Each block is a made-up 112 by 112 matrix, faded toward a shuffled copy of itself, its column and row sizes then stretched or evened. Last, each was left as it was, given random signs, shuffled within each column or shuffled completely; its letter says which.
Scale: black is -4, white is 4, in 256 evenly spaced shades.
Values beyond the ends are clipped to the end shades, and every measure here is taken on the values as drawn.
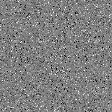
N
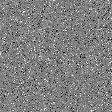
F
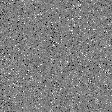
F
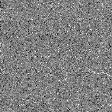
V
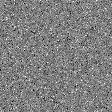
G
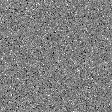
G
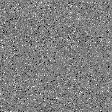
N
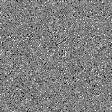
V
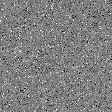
G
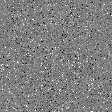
F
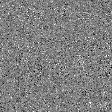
N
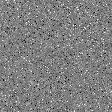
G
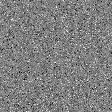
G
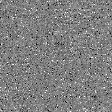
V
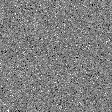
G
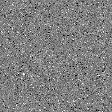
N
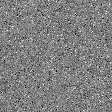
G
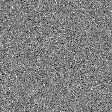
F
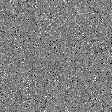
V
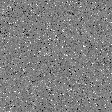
G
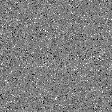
N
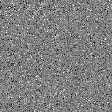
V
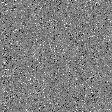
F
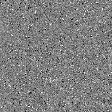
V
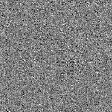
V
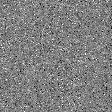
F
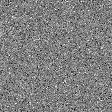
G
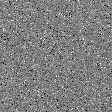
G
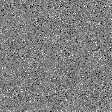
N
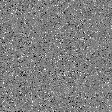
N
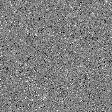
F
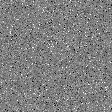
G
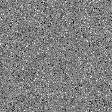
F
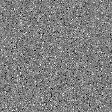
F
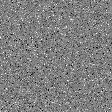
G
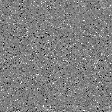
V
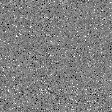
N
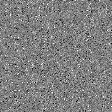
V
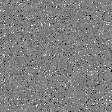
V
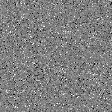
V
